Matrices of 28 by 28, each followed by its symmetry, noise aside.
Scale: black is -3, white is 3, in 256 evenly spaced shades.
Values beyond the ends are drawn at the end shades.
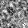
symmetric.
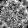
symmetric across the other diagonal.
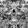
mirrored left to right.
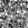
no symmetry.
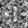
mirrored top to bottom.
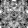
mirrored left to right.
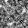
symmetric.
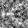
mirrored top to bottom.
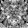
mirrored left to right.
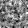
antisymmetric.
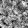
symmetric across the other diagonal.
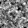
symmetric across the other diagonal.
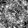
symmetric across the other diagonal.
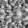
mirrored top to bottom.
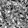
antisymmetric.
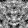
mirrored left to right.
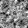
symmetric across the other diagonal.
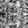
mirrored top to bottom.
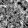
symmetric across the other diagonal.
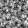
antisymmetric.
